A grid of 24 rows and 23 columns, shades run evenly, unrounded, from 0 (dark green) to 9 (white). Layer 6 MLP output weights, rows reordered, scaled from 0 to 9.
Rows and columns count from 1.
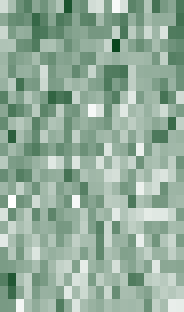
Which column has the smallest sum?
9
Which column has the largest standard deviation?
15
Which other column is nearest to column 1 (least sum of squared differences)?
19
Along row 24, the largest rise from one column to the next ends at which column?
3
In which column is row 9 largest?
12
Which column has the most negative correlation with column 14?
17
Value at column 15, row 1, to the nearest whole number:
9
